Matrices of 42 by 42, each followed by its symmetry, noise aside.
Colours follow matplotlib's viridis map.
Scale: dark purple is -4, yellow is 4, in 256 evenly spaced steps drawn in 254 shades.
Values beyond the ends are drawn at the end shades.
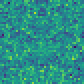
mirrored left to right.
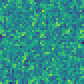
symmetric.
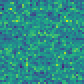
mirrored left to right.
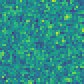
symmetric across the other diagonal.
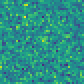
symmetric across the other diagonal.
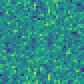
same after a half turn.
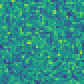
symmetric across the other diagonal.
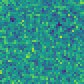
symmetric across the other diagonal.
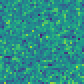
no symmetry.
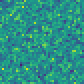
symmetric.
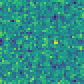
mirrored top to bottom.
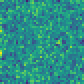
mirrored top to bottom.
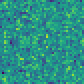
mirrored top to bottom.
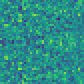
mirrored top to bottom.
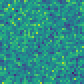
symmetric.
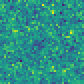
symmetric across the other diagonal.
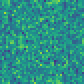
mirrored top to bottom.
